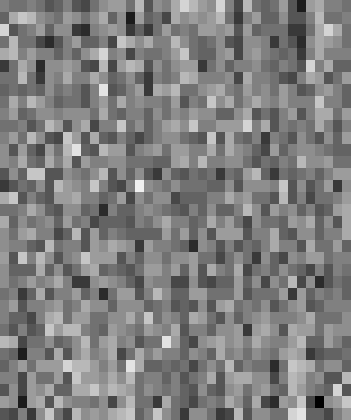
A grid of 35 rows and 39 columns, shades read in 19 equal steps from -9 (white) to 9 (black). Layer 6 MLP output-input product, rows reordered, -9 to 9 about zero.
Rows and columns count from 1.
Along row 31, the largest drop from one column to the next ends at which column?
15
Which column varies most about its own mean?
34
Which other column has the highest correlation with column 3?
35
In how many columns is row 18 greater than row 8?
18
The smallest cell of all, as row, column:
16, 16
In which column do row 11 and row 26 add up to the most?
31
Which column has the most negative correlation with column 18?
4
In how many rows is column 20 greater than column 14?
17
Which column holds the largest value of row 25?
12
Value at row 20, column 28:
3
